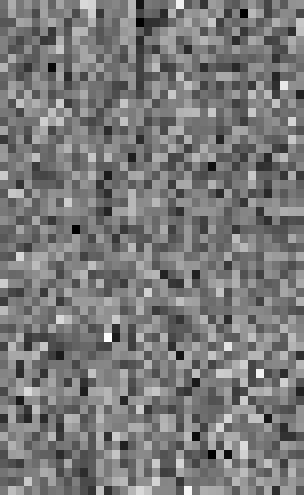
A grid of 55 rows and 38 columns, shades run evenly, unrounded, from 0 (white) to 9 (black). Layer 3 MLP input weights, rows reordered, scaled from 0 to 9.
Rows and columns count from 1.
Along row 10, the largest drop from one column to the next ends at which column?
36
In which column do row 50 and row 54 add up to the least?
31
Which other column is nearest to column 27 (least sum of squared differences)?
24
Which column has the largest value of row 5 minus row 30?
18
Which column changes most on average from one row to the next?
23
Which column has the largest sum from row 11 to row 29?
14
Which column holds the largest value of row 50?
16
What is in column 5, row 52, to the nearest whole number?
5
